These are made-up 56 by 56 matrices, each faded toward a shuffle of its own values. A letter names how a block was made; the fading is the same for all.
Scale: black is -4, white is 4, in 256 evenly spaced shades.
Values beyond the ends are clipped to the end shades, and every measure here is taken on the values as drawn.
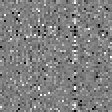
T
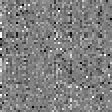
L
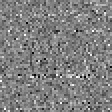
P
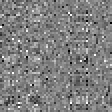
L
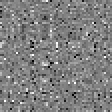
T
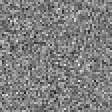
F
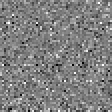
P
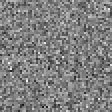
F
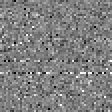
P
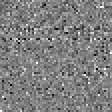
P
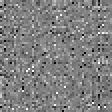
T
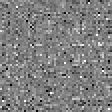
T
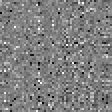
T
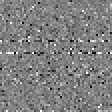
P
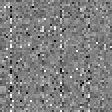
L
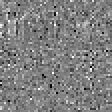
T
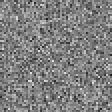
F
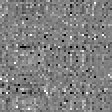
T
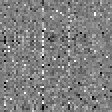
L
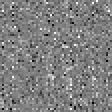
T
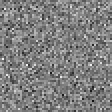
F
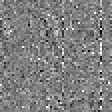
L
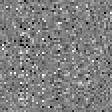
T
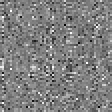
L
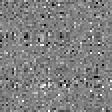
T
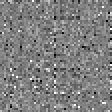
L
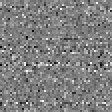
P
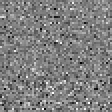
P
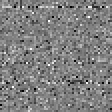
P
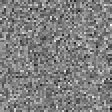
F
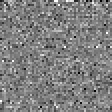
P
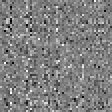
L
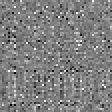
T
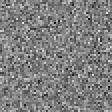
F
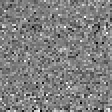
P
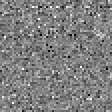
P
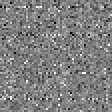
P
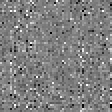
T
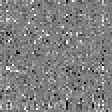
T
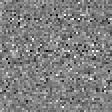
P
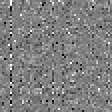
L
